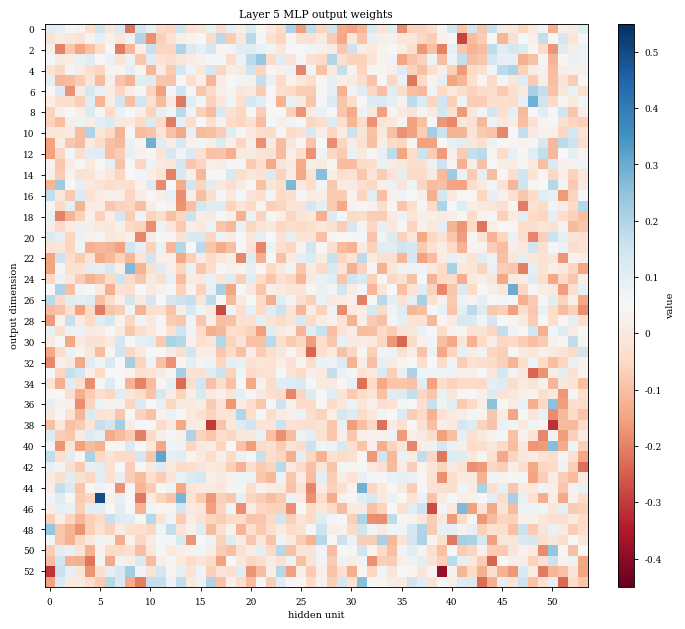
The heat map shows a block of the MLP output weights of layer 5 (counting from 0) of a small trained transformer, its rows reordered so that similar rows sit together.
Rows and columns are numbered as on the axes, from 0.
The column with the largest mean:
14
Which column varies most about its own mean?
13
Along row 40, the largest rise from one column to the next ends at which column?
50
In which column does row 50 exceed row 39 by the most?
23
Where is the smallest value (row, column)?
52, 39
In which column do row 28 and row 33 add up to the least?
48
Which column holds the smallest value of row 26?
31
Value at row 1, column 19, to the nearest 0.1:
0
